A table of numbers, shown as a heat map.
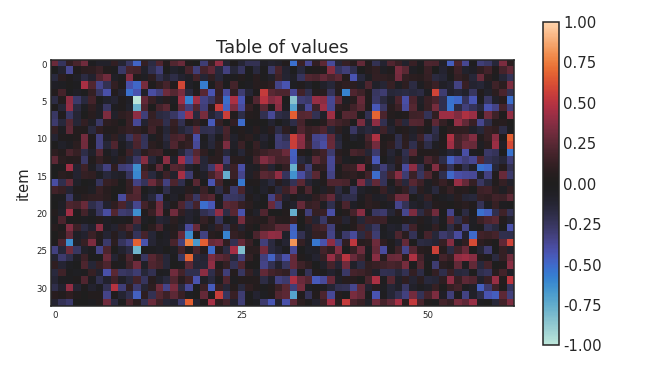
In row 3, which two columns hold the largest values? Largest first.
17, 4
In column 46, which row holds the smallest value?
19
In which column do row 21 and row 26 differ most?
18
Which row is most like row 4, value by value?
28
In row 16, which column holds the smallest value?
25
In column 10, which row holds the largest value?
2
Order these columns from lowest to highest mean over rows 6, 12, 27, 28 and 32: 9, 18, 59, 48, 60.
59, 9, 18, 60, 48
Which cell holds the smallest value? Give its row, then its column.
5, 11
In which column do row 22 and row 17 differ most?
32
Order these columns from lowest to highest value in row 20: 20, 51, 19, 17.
20, 19, 17, 51
